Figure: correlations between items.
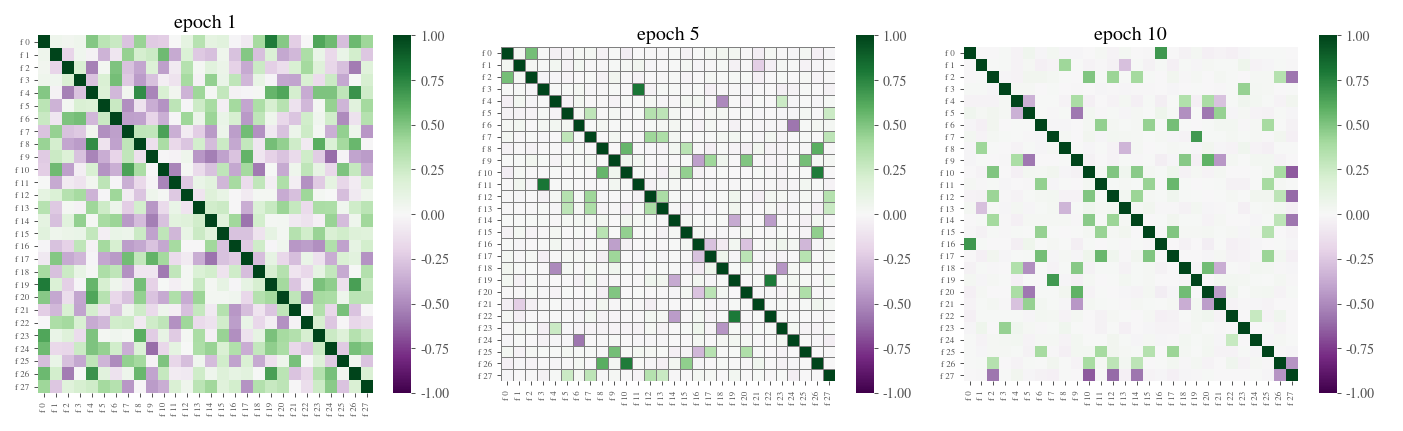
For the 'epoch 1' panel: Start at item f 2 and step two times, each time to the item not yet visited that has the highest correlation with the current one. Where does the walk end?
f 3
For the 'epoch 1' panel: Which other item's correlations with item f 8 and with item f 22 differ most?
f 4
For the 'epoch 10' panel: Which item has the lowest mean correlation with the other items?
f 27
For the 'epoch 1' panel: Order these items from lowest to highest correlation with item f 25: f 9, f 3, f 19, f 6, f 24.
f 6, f 3, f 24, f 19, f 9
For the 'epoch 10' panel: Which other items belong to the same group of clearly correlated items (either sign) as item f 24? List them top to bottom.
f 22
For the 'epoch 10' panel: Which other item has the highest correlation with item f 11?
f 17
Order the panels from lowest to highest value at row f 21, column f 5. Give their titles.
epoch 1, epoch 5, epoch 10
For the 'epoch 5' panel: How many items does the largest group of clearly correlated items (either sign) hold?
5
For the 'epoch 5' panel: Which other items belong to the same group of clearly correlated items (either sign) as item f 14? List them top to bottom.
f 19, f 22
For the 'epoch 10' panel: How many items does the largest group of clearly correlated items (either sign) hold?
6
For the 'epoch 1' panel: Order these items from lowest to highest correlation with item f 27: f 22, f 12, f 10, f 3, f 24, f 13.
f 10, f 22, f 12, f 3, f 13, f 24
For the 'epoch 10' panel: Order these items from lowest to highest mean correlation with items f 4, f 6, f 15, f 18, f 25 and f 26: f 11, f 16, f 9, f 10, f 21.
f 21, f 16, f 10, f 9, f 11
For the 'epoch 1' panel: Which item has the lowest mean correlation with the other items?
f 9
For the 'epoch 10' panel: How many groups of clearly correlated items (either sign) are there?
8
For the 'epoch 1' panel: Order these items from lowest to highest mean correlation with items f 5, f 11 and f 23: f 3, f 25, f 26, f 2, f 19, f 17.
f 17, f 25, f 3, f 2, f 26, f 19
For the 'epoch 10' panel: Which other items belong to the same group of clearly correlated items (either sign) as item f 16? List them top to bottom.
f 0
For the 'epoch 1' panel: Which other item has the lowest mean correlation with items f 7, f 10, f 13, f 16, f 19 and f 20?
f 2
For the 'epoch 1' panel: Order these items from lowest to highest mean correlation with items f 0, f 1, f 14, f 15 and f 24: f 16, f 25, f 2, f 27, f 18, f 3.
f 25, f 2, f 16, f 18, f 3, f 27
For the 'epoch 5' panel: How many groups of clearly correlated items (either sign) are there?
9
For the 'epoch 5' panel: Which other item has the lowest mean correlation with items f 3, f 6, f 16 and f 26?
f 24
